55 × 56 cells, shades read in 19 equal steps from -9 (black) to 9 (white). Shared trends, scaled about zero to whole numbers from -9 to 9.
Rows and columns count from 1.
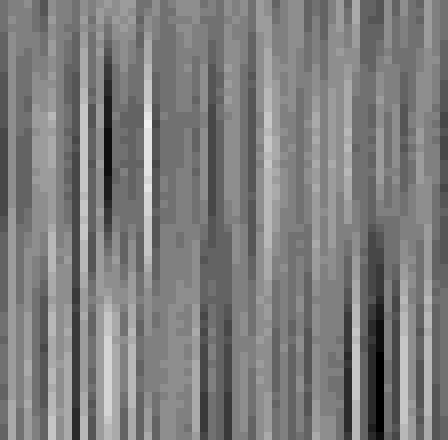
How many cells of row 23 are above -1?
30
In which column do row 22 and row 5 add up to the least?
14
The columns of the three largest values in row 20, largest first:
19, 11, 34
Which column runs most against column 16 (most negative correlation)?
40
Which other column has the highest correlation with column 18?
12
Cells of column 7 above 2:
32
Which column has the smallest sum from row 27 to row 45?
48
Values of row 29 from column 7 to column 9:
3 0 0
